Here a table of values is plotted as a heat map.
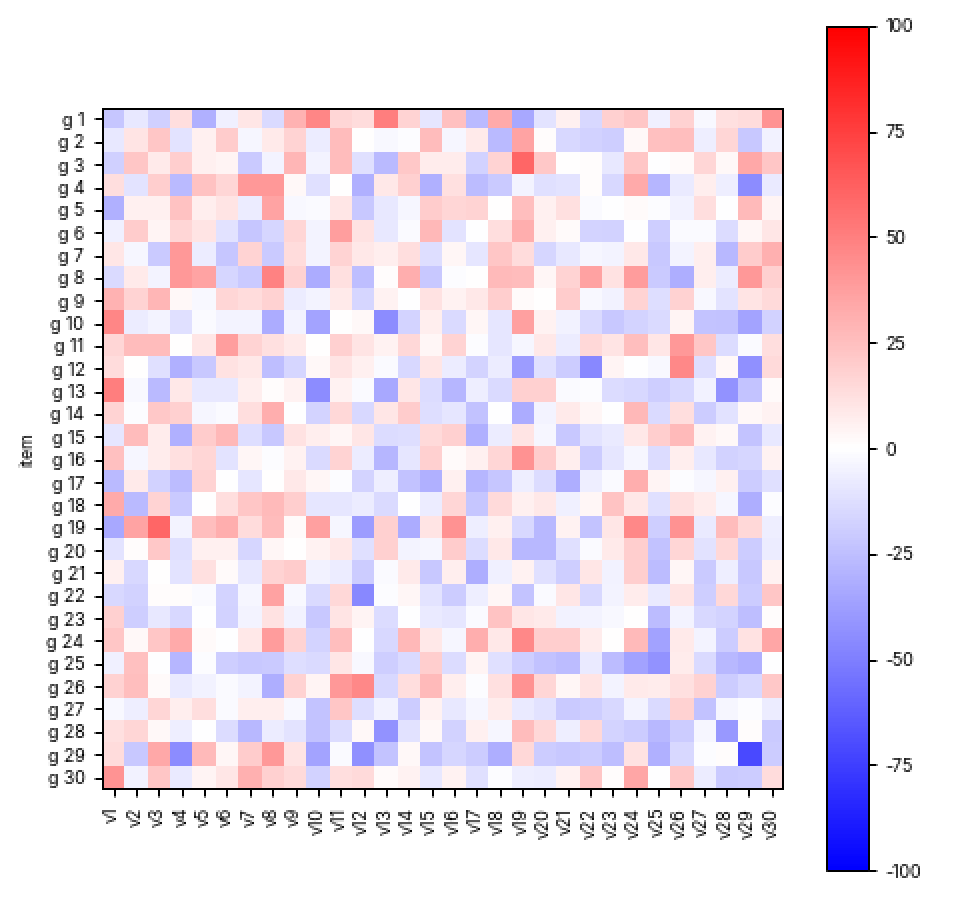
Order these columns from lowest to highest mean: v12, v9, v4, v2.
v12, v4, v2, v9
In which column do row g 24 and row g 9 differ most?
v19
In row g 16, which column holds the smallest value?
v13
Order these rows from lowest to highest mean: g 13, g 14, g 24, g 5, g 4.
g 13, g 4, g 14, g 5, g 24
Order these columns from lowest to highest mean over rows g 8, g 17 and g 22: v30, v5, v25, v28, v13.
v25, v13, v28, v30, v5
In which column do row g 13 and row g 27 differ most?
v1
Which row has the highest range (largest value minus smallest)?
g 29
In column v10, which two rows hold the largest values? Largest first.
g 1, g 19
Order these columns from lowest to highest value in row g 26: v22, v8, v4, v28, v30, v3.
v8, v28, v4, v3, v22, v30
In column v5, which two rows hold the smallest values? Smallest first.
g 1, g 12
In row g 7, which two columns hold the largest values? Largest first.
v4, v30
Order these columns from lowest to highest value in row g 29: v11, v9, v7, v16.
v16, v11, v9, v7
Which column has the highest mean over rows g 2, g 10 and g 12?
v26
